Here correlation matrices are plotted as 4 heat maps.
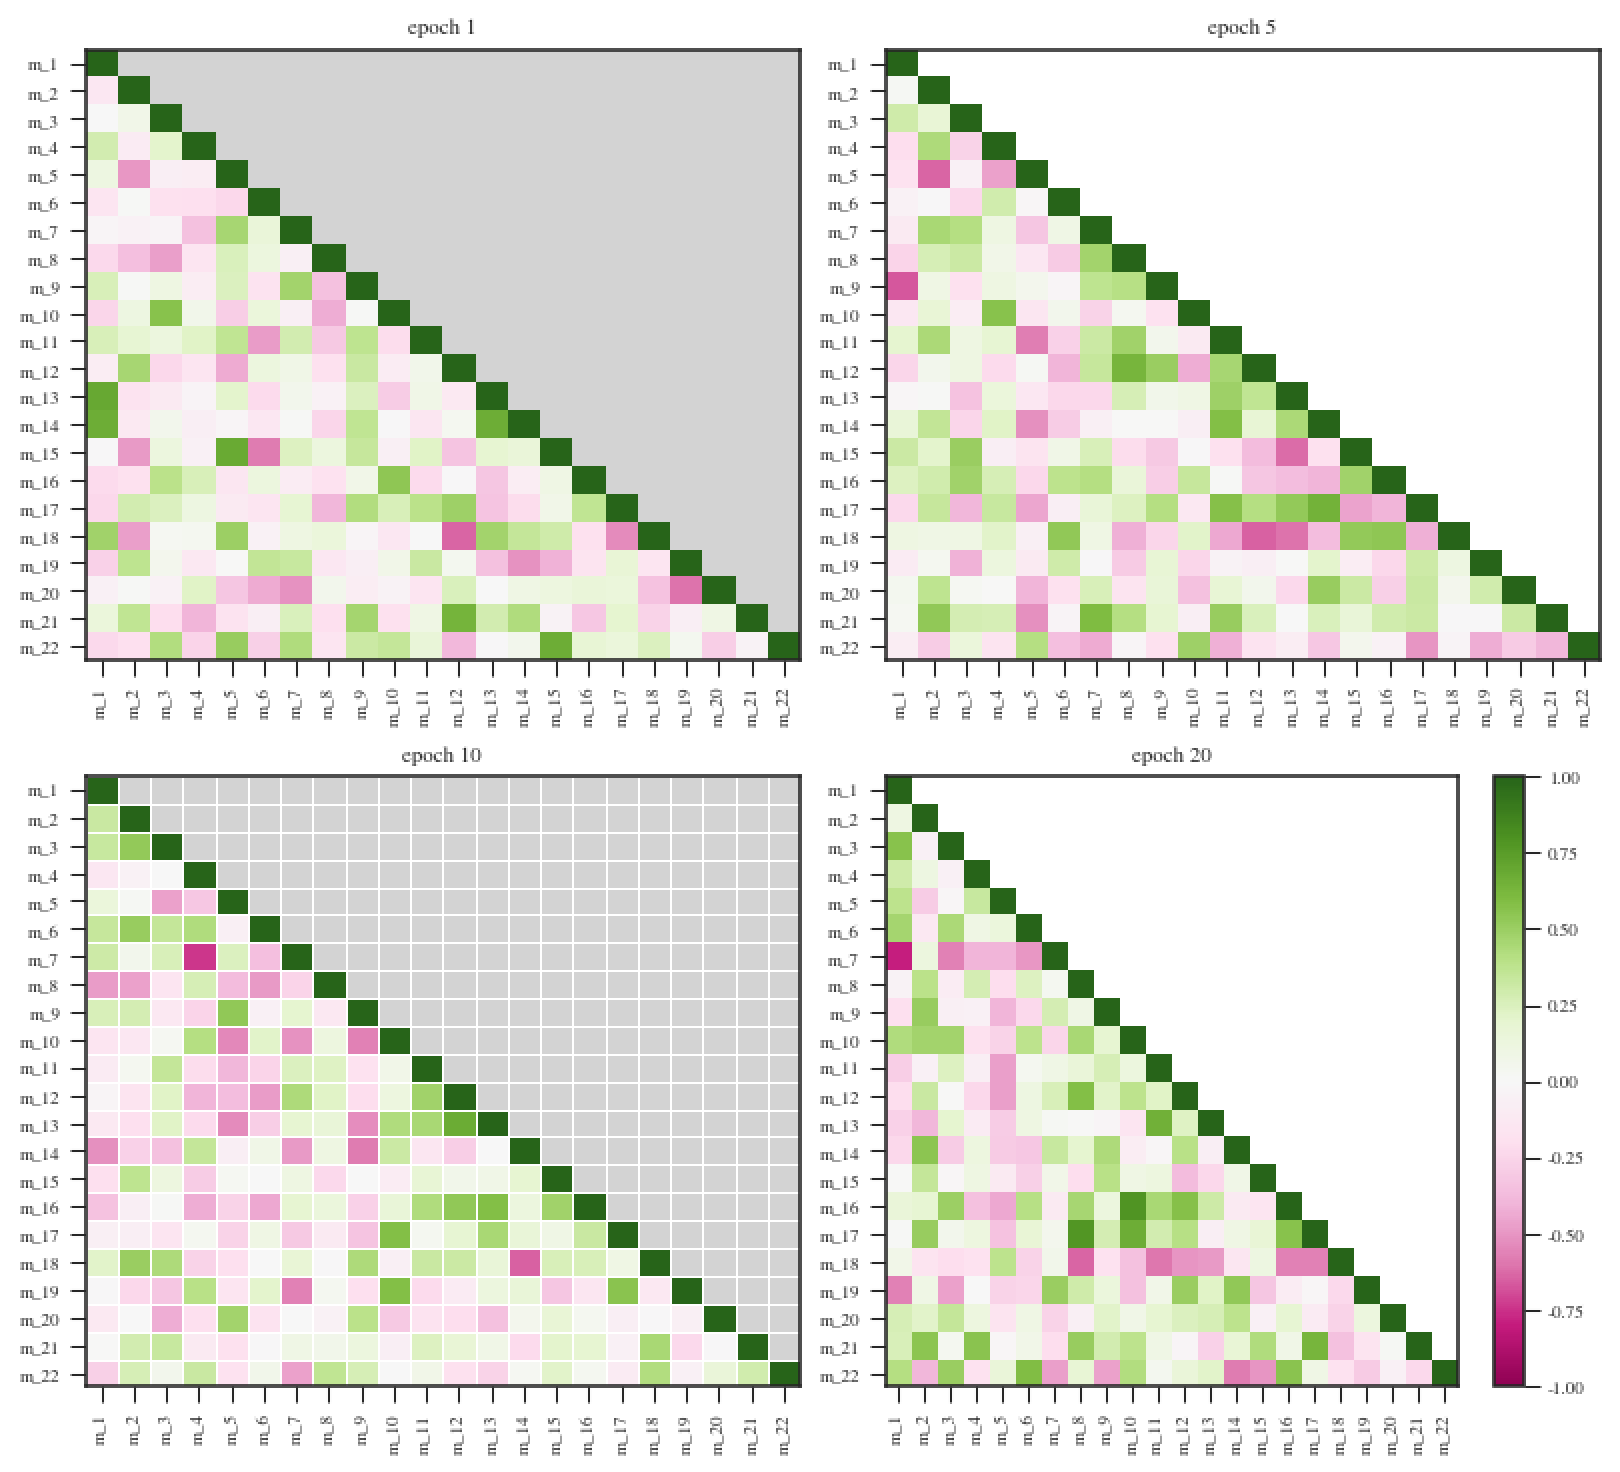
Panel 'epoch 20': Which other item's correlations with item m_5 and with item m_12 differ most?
m_16
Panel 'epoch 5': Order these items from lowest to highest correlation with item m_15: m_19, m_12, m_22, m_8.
m_12, m_8, m_19, m_22
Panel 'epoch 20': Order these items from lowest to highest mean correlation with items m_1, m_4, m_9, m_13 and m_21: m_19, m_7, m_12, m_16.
m_7, m_19, m_12, m_16
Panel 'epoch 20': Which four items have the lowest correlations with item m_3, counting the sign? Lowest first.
m_7, m_19, m_14, m_18
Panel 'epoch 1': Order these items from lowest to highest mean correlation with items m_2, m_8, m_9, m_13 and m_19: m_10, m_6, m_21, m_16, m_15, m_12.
m_16, m_10, m_15, m_6, m_12, m_21
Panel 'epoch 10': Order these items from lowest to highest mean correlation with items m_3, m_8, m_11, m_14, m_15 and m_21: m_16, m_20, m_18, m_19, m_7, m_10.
m_19, m_20, m_7, m_10, m_18, m_16
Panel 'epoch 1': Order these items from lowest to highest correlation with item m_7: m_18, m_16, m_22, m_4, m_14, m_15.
m_4, m_16, m_14, m_18, m_15, m_22
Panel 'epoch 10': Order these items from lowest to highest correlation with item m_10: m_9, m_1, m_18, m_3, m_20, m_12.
m_9, m_20, m_1, m_18, m_3, m_12
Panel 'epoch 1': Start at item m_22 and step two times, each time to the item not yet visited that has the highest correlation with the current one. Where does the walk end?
m_5
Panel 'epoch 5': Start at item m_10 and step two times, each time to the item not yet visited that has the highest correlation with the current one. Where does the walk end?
m_2
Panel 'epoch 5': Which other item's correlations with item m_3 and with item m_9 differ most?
m_1
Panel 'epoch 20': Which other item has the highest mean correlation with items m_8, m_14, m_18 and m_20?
m_2
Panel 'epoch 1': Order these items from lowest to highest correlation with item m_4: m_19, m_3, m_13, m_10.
m_19, m_13, m_10, m_3
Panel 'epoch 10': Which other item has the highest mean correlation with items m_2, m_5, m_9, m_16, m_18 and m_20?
m_15
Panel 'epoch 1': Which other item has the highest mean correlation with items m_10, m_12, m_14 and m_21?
m_9
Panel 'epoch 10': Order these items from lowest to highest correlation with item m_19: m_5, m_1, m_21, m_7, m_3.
m_7, m_3, m_21, m_5, m_1
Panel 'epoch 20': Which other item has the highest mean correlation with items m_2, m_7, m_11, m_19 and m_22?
m_12
